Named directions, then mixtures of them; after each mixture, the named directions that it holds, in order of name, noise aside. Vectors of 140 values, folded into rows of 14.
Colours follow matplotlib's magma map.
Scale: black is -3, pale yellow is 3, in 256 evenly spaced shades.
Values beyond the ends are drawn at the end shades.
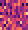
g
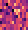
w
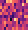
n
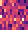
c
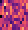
c, g, w.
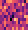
n.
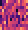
c, g, n.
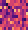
g, n, w.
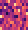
g, w.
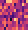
n.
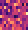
g, w.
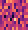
n.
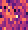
g, n, w.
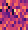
n, w.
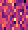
c, n.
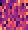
c, g.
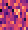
w.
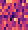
n.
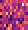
c, g, n.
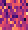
g, n, w.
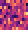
g, n, w.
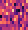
n, w.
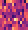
c, g, n.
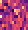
c, w.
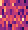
c.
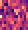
c, w.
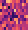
n, w.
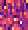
c, g, n.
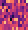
g, n.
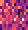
c, w.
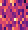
c, n.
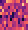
c, n.
